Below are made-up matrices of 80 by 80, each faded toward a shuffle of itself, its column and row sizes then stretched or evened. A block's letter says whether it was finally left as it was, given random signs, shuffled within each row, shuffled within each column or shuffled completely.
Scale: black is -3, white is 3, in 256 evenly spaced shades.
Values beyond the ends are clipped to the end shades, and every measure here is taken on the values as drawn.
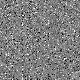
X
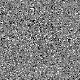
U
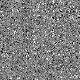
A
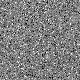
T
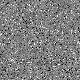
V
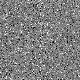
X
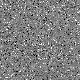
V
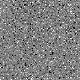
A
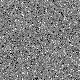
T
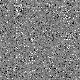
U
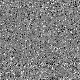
V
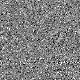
U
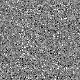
U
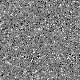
V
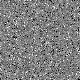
X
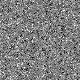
X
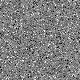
T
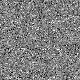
V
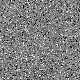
T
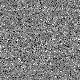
V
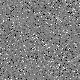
T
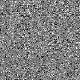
A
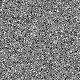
T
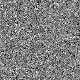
X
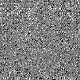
A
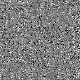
U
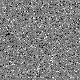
V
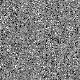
X
